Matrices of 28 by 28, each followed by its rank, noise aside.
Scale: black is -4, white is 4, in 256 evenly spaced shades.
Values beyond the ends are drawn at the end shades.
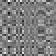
two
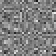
four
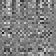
four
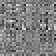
four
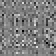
four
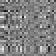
three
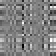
two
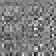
four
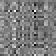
three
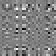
two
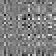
three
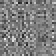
four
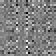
three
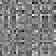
three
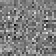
six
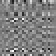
two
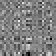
three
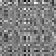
three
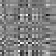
two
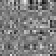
three
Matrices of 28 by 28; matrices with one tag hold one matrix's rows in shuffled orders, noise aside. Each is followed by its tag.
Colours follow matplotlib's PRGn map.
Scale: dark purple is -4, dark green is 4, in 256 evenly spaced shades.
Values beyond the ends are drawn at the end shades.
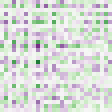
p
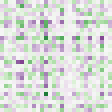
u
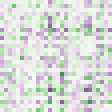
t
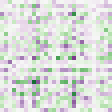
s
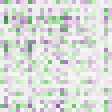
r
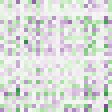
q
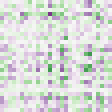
t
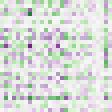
r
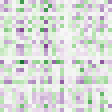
u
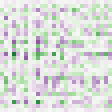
p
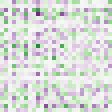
p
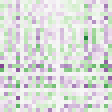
q
